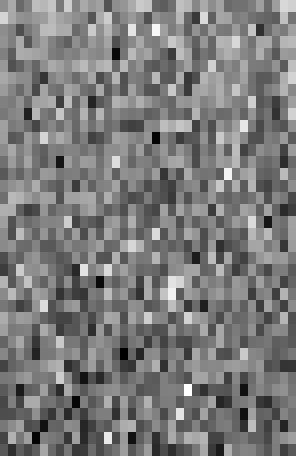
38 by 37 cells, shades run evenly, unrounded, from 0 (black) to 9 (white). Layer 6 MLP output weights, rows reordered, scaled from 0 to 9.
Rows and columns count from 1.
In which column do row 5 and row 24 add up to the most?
23
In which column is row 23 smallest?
10
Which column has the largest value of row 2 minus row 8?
14
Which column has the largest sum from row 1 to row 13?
37
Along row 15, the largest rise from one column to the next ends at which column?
29
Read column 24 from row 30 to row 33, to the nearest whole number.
2 5 3 9
